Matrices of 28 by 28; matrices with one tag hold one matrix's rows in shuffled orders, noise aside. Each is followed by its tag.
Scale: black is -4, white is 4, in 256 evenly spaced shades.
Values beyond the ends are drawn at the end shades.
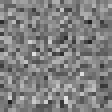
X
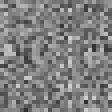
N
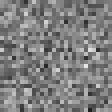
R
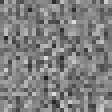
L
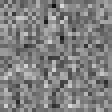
L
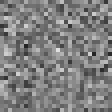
N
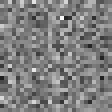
X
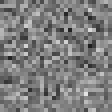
R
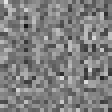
N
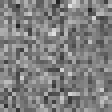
L
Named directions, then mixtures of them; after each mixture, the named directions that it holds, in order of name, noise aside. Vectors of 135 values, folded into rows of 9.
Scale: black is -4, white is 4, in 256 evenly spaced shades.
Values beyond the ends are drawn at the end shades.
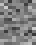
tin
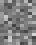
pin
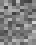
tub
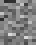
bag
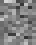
bag.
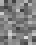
bag, pin.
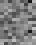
tin, tub.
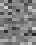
tin.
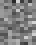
bag, pin, tub.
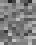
bag, tin, tub.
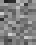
bag.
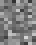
bag, pin, tub.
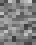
tin, tub.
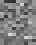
bag.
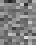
bag, tin.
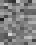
bag, tub.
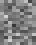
pin.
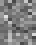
pin.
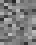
bag, tin, tub.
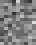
bag, tub.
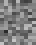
tin, tub.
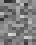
bag.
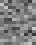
tin.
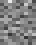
bag, tin.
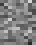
pin, tin.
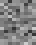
tin.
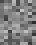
pin, tub.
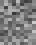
tub.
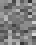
pin, tub.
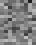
pin, tin.
